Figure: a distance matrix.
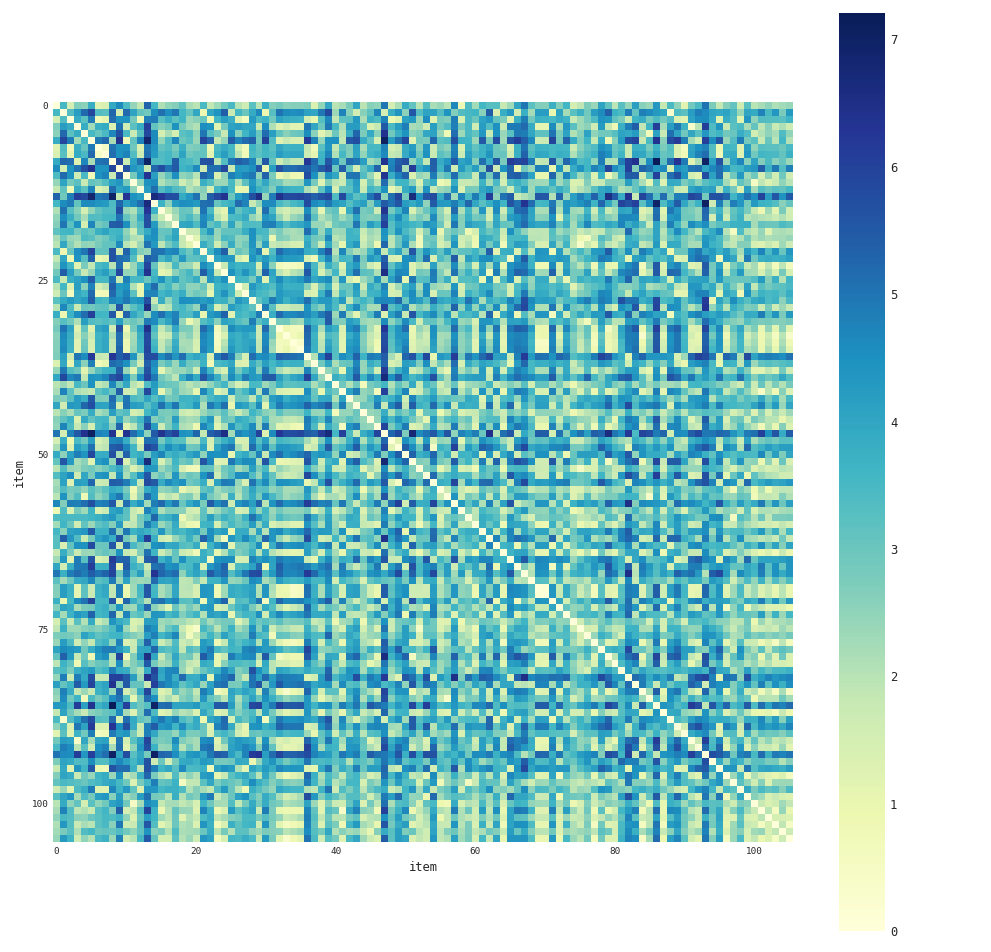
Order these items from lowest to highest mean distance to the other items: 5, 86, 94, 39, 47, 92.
92, 94, 5, 39, 86, 47
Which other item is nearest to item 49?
54
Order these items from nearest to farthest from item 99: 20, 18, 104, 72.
72, 104, 18, 20
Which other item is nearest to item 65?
22
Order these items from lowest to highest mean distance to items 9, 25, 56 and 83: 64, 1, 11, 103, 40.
40, 1, 11, 64, 103
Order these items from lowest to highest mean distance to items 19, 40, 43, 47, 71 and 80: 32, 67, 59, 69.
59, 69, 67, 32
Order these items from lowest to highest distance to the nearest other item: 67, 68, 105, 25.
105, 25, 68, 67
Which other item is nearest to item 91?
3
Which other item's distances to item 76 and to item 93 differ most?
31
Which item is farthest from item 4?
47
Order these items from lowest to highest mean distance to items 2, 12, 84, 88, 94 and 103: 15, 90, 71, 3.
90, 15, 3, 71
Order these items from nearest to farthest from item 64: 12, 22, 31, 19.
19, 31, 12, 22
